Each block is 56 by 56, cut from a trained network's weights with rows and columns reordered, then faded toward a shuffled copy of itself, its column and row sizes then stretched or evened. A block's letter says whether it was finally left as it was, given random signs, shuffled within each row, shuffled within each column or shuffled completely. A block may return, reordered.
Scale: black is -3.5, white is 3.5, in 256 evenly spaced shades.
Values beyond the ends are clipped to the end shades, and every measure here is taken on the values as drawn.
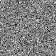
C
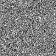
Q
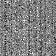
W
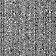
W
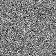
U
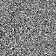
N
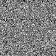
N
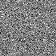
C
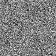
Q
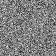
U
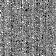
Q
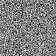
N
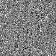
Q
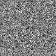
N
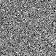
U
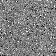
U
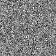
Q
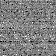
C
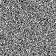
C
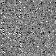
N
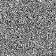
N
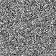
U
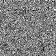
C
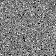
C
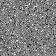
U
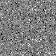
N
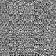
W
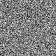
U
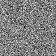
U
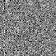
W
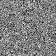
U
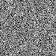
Q
